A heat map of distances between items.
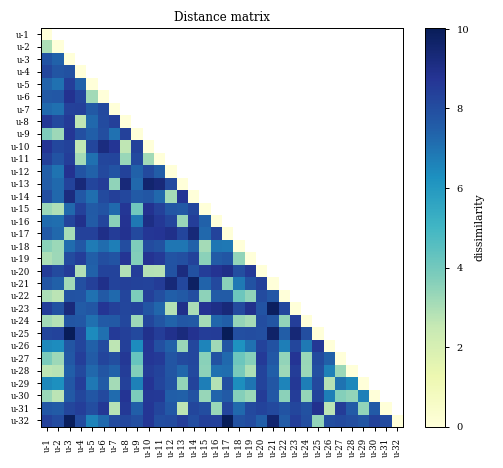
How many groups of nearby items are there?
7
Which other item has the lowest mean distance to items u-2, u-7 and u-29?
u-26
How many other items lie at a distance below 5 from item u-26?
5
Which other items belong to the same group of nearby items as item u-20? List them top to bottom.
u-4, u-8, u-10, u-11
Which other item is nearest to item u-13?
u-31
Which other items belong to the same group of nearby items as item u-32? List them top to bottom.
u-25
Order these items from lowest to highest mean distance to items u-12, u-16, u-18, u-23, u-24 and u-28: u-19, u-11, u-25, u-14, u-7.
u-19, u-14, u-7, u-11, u-25
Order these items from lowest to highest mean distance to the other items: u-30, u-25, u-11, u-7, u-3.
u-30, u-7, u-11, u-3, u-25
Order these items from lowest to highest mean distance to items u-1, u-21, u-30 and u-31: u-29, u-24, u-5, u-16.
u-24, u-29, u-16, u-5
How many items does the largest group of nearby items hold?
11
